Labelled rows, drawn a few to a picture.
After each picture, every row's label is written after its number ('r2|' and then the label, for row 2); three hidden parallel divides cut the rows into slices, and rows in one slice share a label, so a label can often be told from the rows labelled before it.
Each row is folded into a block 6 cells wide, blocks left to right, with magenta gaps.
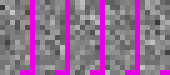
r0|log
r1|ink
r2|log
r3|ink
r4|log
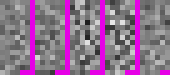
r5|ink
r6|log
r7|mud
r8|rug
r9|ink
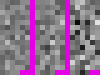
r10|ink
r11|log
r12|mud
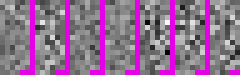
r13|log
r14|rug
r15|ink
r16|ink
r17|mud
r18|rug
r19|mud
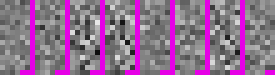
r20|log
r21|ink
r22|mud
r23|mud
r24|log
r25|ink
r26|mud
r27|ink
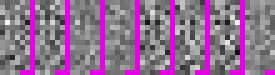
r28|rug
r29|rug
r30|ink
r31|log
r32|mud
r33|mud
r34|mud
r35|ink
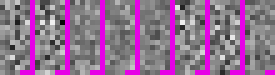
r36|mud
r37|rug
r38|ink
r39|log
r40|log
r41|rug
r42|mud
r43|ink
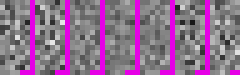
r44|rug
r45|mud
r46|ink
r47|ink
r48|log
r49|mud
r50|rug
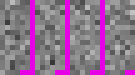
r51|log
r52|log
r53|ink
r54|ink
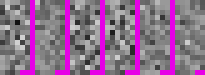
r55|mud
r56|ink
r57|mud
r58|mud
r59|ink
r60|log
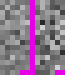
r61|log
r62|mud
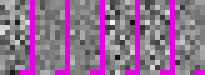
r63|mud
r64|ink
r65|log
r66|rug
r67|rug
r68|ink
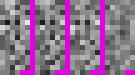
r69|mud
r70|mud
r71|mud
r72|log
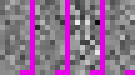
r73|log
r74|ink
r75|rug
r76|ink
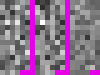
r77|rug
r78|rug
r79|log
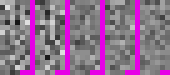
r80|mud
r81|rug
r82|ink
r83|log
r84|ink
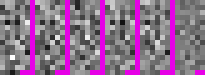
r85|mud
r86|mud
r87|rug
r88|mud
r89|mud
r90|ink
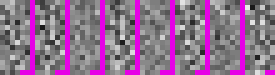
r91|mud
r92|rug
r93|ink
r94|rug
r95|log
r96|mud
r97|log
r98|rug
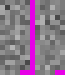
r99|ink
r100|ink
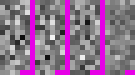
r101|rug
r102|rug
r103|mud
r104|log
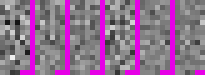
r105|mud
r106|ink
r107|ink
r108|mud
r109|ink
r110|log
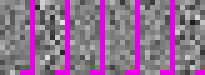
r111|ink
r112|mud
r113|ink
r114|log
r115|ink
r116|mud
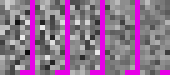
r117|mud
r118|mud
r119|rug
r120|log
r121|log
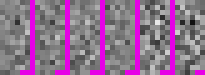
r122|log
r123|log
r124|ink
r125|log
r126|rug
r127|mud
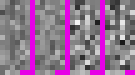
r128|ink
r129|ink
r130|rug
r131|rug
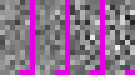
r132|log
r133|ink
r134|mud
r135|rug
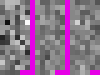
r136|mud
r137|ink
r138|ink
